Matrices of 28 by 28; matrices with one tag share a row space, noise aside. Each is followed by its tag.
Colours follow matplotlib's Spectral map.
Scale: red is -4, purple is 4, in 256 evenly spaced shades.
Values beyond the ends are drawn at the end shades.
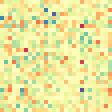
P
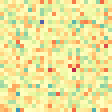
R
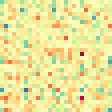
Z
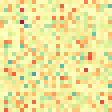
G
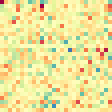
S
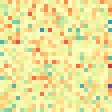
S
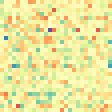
S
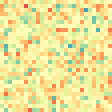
Z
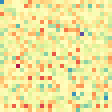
R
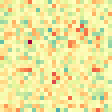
Z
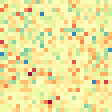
R
